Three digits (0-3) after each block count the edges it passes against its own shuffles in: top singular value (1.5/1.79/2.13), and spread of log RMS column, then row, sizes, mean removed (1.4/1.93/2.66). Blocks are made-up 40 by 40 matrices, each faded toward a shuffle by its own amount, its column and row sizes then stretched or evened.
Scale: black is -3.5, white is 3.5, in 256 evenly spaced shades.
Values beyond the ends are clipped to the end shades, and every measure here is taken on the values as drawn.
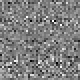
1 0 2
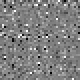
1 1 1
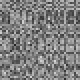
3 0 0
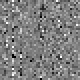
1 2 0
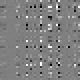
3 3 2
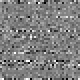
1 0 3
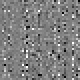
0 3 1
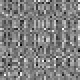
3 2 1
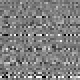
3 0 3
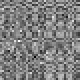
3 0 1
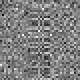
3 1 0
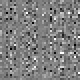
0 3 1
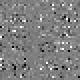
0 1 2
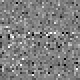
0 0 1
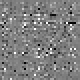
0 2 2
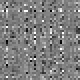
2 3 1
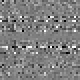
1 0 3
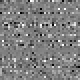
0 0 3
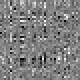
2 3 1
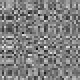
3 2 2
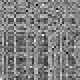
3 1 0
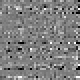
1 2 3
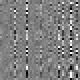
3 3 0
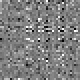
2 2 2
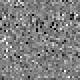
0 0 1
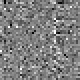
1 1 1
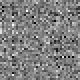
1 1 1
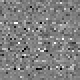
0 0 2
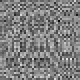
3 1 1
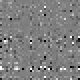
1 2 2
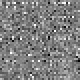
1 0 1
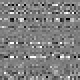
3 0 3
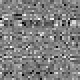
3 0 2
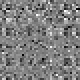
3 1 2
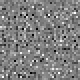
0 0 1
